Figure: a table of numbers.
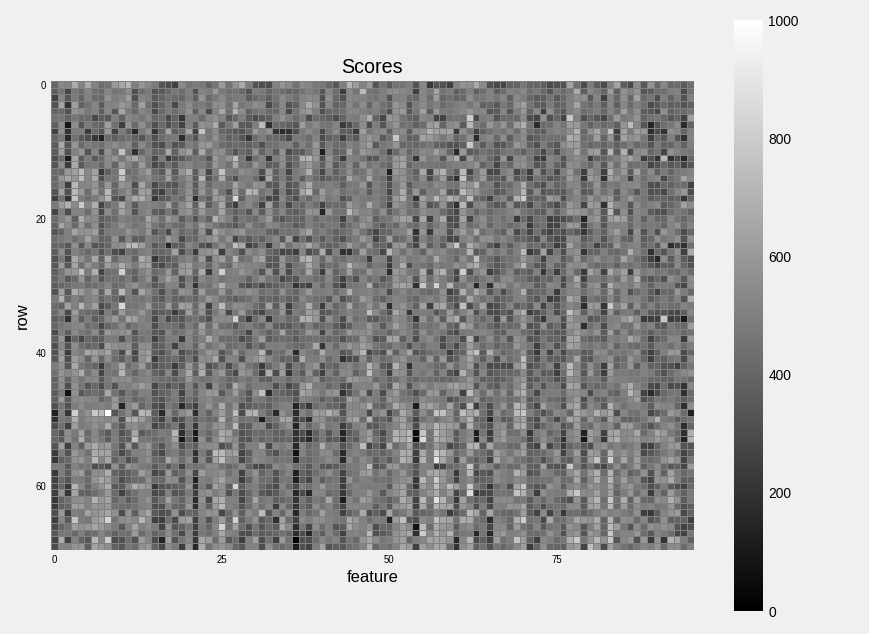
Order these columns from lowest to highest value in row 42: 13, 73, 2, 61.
2, 73, 61, 13
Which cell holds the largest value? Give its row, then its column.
49, 8
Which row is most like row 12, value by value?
3
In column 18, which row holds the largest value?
52
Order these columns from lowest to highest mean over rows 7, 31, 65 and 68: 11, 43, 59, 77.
43, 11, 59, 77
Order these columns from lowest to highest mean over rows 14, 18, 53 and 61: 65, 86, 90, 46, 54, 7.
54, 65, 7, 86, 46, 90
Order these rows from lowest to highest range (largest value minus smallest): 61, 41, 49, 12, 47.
47, 12, 41, 61, 49
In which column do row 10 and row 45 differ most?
60
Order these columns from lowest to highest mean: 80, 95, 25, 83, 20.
95, 80, 20, 25, 83
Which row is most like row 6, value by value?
46
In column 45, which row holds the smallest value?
7
